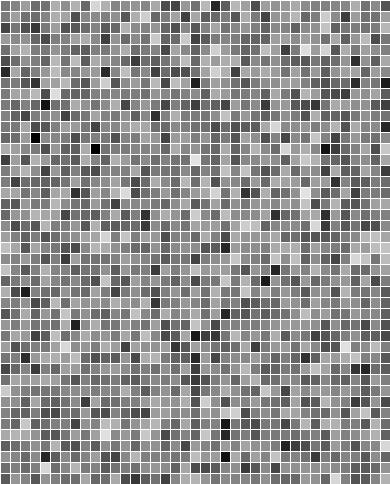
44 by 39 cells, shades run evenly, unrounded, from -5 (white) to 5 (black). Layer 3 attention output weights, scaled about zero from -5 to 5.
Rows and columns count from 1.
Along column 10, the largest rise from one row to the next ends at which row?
14
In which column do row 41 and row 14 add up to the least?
39
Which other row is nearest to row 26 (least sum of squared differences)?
16
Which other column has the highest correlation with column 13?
27
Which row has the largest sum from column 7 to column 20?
35
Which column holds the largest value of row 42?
23
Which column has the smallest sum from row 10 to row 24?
32
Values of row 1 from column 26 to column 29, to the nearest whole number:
2 -1 -1 -1
